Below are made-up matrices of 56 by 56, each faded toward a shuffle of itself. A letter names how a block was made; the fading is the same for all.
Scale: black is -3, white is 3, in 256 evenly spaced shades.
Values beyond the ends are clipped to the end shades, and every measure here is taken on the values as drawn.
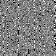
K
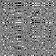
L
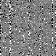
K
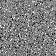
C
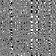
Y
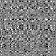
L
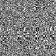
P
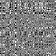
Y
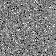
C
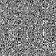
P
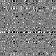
L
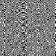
Y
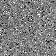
C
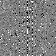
K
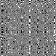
Y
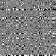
L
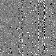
K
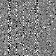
K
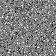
C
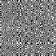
Y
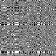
L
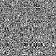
P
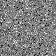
C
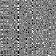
Y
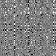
Y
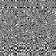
L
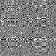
L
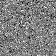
C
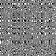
L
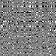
L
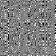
Y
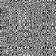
L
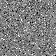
C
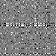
L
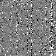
K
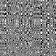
Y
